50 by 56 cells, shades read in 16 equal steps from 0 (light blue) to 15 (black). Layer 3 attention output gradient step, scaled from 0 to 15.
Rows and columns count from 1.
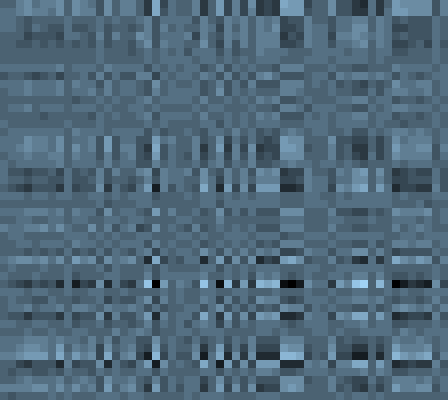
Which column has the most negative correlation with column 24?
25
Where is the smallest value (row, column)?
36, 46
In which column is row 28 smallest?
28
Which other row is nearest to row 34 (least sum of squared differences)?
16
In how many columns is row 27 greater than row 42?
23
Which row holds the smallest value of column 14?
45
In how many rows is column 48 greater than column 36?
22
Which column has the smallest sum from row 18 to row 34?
20
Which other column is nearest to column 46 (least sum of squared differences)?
26
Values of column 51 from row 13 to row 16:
8 6 8 9
